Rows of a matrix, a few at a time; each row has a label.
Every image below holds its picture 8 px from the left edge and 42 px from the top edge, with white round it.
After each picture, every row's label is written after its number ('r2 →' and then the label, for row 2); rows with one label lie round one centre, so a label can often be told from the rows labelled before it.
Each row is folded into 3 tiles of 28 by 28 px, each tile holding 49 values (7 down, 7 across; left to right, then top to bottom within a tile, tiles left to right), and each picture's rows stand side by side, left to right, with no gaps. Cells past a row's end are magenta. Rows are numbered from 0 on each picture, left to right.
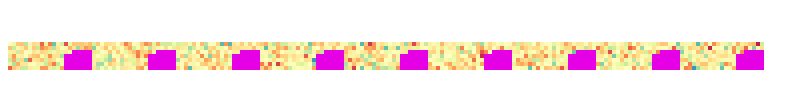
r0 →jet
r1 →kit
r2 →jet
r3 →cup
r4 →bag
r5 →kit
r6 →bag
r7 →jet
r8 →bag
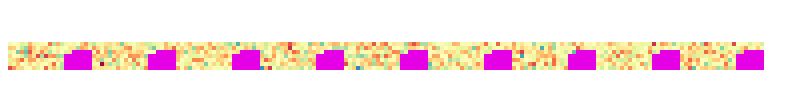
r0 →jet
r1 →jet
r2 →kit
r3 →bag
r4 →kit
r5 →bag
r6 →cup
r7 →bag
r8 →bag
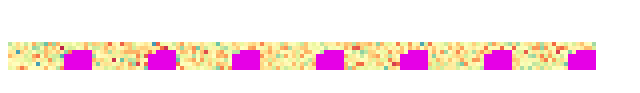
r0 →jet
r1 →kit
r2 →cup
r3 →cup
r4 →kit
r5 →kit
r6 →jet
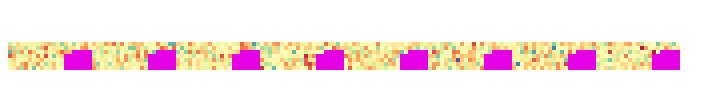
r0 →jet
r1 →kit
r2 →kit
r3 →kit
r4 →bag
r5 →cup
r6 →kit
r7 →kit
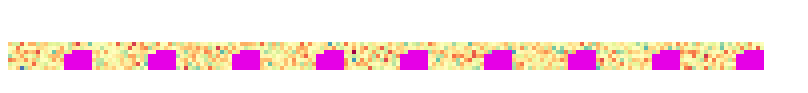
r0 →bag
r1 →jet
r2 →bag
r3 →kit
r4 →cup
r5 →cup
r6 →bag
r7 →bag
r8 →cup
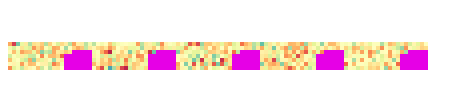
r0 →kit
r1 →cup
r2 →kit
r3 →jet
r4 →cup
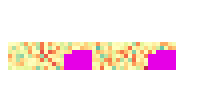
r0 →jet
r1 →cup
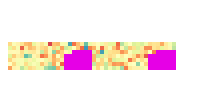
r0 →kit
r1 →bag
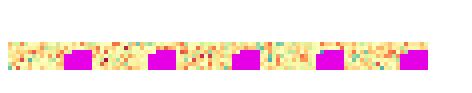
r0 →bag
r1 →jet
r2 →cup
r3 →cup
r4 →cup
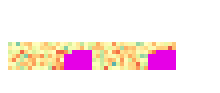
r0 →kit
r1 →jet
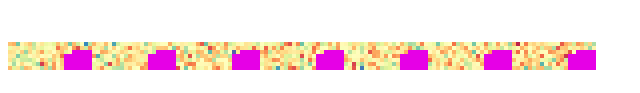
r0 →kit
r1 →cup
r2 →jet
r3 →bag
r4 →bag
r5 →bag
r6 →kit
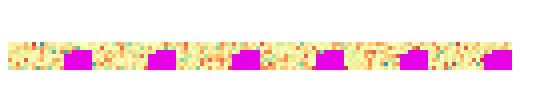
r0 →bag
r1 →bag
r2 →cup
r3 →cup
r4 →kit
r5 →cup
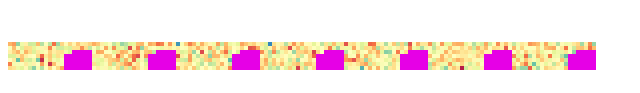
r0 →cup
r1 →cup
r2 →jet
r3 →kit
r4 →bag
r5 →bag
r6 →jet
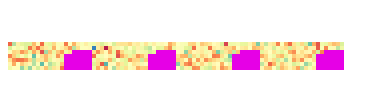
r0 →bag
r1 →cup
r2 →jet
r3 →bag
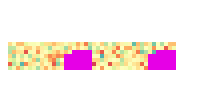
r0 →cup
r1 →cup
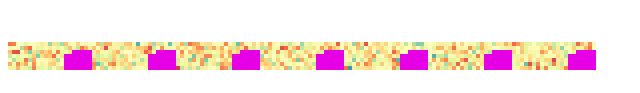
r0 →cup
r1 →kit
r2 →kit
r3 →cup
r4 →kit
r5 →bag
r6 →cup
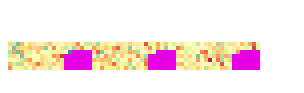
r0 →kit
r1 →bag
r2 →jet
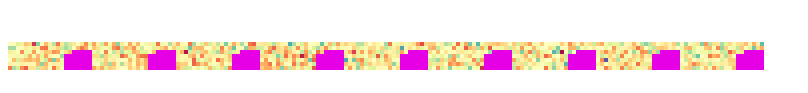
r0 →jet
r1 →kit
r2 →cup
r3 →cup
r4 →cup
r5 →cup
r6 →bag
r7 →cup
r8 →bag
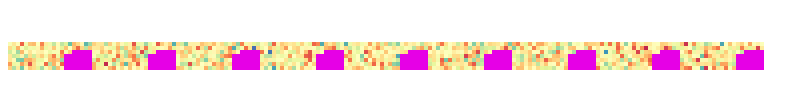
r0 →kit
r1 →jet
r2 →kit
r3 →kit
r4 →jet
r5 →jet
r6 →cup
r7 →kit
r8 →cup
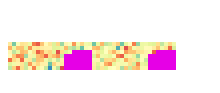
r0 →bag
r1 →jet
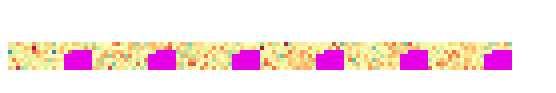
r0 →bag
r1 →jet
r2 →jet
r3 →jet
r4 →kit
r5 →jet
